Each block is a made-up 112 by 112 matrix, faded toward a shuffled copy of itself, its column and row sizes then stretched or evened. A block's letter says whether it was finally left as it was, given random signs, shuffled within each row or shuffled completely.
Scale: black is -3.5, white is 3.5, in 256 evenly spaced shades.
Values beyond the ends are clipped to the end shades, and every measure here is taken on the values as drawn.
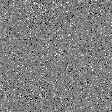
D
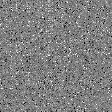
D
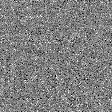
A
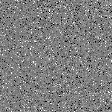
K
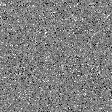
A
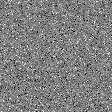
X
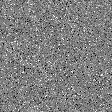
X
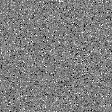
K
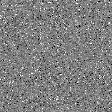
D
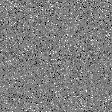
D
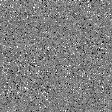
K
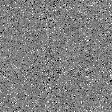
K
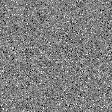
K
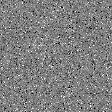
K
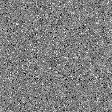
K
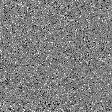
A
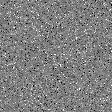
X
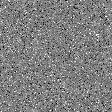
X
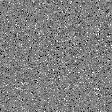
D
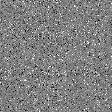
K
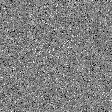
X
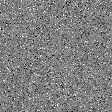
X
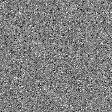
K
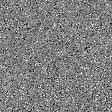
A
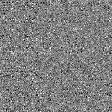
D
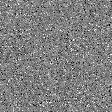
A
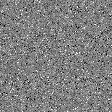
A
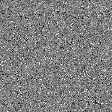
D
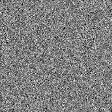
D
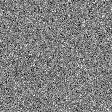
X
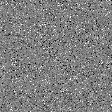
K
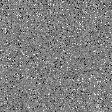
K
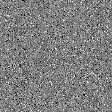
K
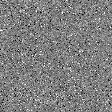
K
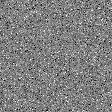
X
